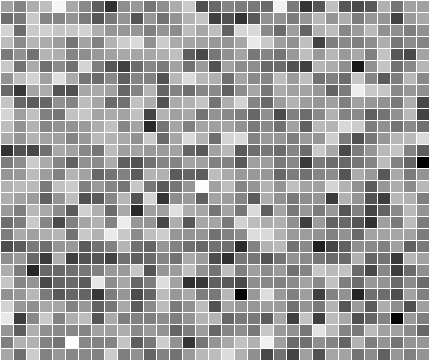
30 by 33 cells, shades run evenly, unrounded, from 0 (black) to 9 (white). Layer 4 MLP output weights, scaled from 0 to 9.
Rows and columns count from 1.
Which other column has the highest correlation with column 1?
26
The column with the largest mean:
3
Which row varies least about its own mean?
28
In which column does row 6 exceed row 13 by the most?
1
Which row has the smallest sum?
22
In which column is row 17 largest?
12
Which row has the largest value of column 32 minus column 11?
18
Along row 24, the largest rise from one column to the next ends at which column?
8
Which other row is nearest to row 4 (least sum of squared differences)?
20
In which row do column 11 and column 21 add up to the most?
4
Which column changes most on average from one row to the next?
16
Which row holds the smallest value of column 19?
25
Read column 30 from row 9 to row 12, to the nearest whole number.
5 4 5 5
